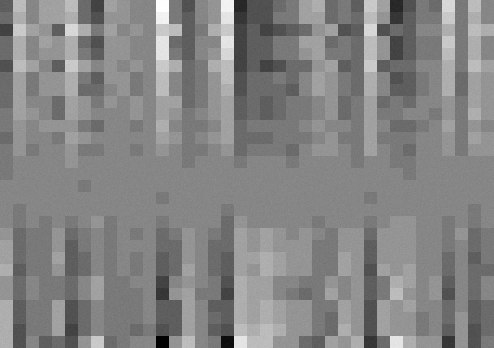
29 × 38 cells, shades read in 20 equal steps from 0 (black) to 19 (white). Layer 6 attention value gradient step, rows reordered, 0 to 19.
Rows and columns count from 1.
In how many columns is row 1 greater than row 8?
18
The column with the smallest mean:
19
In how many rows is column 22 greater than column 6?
11
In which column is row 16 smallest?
7
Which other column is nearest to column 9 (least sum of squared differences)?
4
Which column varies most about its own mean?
13
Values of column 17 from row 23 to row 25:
8 9 9
